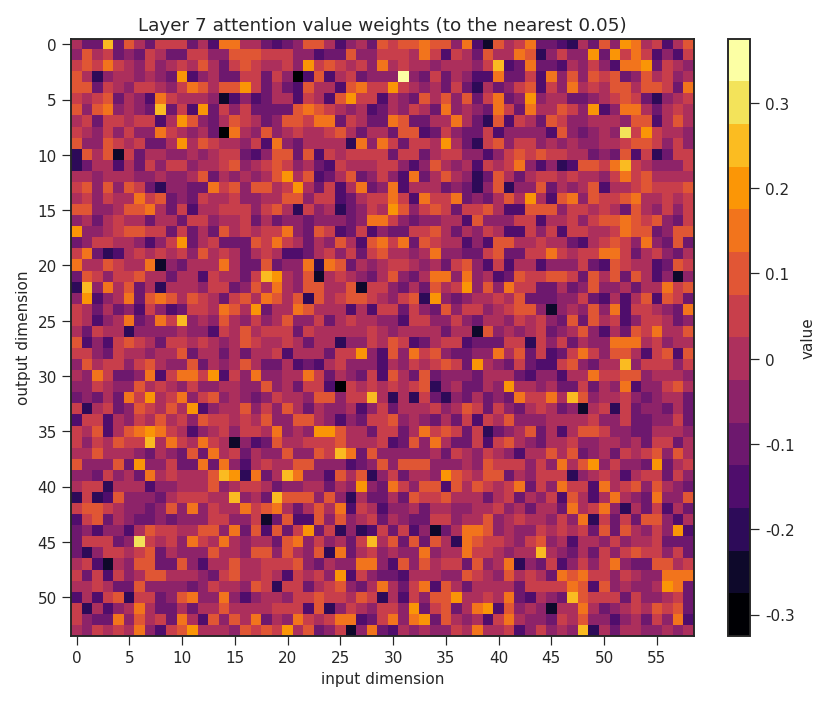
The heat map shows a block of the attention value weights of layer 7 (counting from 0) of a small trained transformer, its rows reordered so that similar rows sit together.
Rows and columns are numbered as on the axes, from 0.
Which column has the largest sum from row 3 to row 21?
52
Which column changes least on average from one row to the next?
56
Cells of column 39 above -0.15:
45
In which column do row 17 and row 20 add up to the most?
0
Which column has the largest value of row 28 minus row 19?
27
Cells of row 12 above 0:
16
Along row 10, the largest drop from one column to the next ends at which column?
4
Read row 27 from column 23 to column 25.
0 0 -0.2
